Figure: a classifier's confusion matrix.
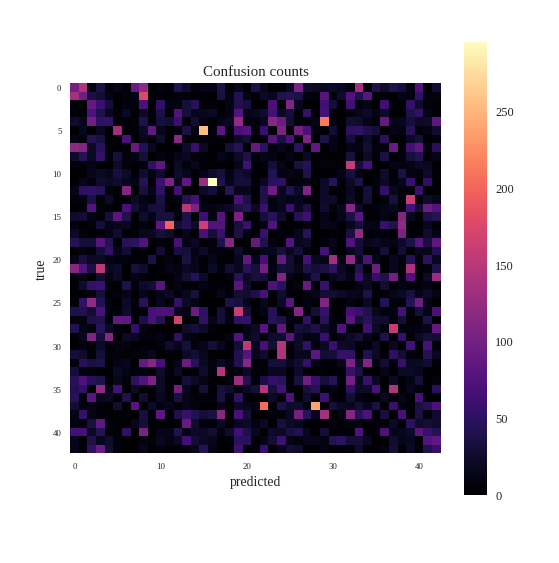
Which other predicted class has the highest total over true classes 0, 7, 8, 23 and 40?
1
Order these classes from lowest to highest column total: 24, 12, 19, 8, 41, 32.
41, 12, 8, 24, 32, 19
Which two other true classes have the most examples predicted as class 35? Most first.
21, 22
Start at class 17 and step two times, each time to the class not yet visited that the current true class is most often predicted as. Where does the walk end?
32
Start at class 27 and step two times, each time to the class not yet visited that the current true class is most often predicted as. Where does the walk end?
6
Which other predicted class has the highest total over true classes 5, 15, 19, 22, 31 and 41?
24
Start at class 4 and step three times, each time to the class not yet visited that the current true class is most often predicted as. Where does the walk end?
25
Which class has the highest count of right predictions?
5
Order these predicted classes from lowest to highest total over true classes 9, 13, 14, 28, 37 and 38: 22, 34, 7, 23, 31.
23, 31, 7, 34, 22
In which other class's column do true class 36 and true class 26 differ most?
19
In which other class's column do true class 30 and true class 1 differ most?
8
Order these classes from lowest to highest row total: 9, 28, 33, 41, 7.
33, 9, 41, 28, 7
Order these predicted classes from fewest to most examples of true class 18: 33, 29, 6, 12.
29, 33, 6, 12
